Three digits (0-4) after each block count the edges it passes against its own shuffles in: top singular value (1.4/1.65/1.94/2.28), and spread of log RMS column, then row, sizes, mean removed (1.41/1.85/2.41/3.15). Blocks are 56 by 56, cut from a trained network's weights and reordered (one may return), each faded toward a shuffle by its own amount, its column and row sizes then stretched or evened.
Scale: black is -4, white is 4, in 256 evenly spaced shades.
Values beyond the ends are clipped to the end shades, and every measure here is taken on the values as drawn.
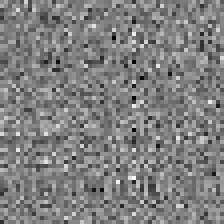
3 2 0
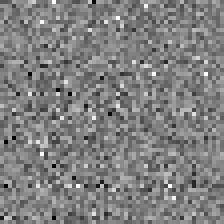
0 1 2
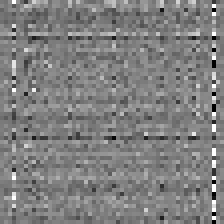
3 3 0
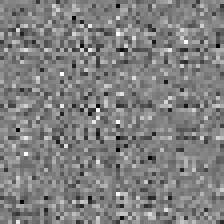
3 2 1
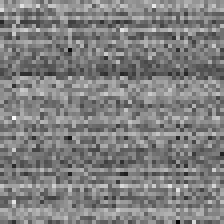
4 1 2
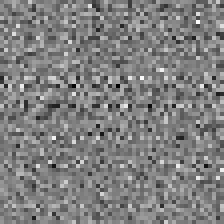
3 1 2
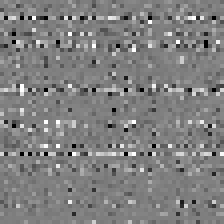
3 1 4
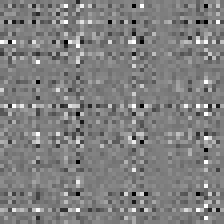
4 3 3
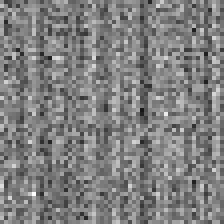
3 2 0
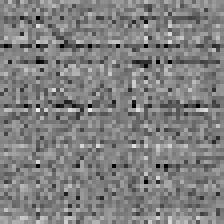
3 2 2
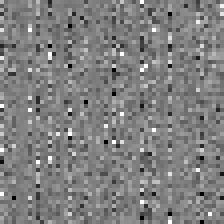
0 4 0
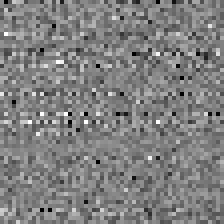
0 0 3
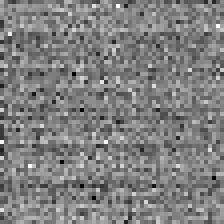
2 1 0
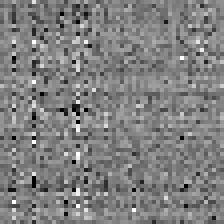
2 3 0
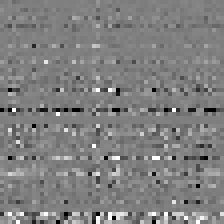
2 1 4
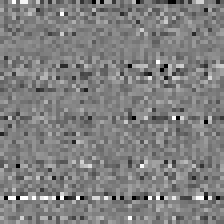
2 0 3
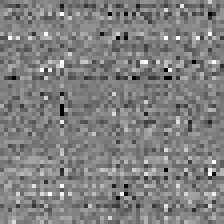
1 2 3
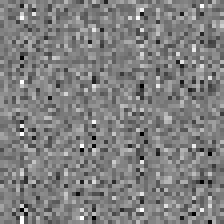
2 3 0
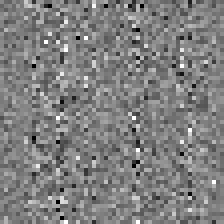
1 3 0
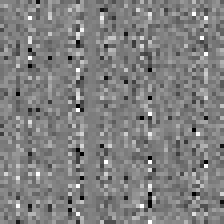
0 4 0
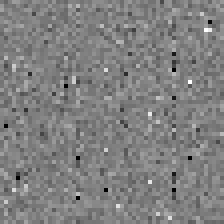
0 1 0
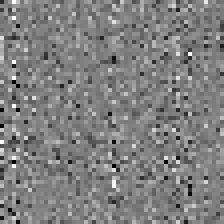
1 3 0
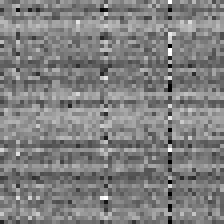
4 2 0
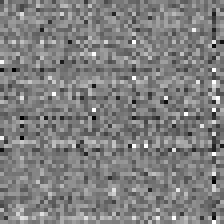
1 2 2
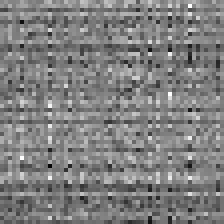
4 4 0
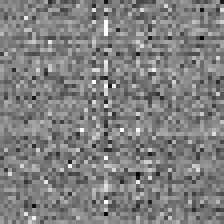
1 2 0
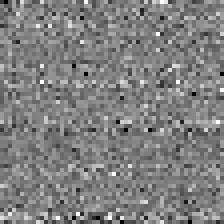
1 0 3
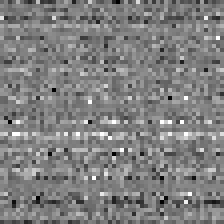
2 0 4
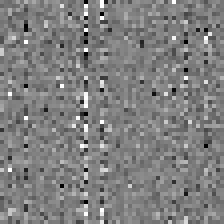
1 3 0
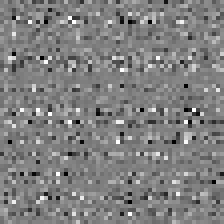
0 1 4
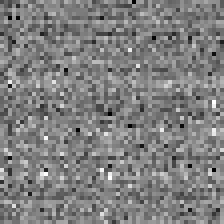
1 1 0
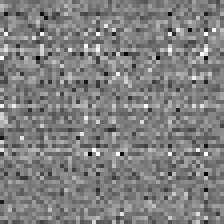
2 1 2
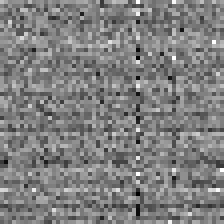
2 1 0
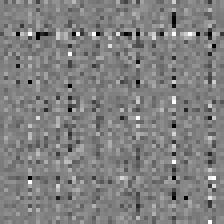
2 3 2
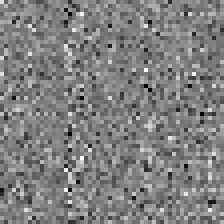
1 2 0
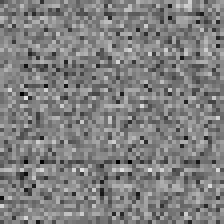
1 1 1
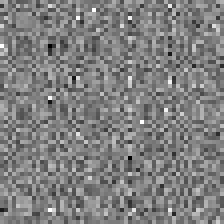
4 1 0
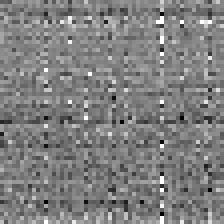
2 2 2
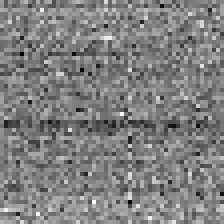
2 0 1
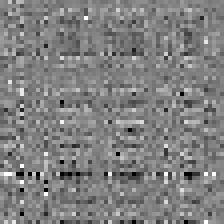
4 3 3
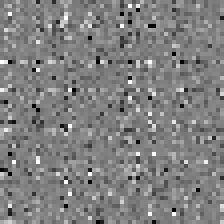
1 2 1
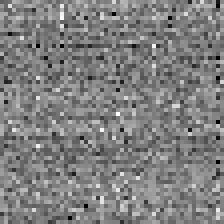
1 1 1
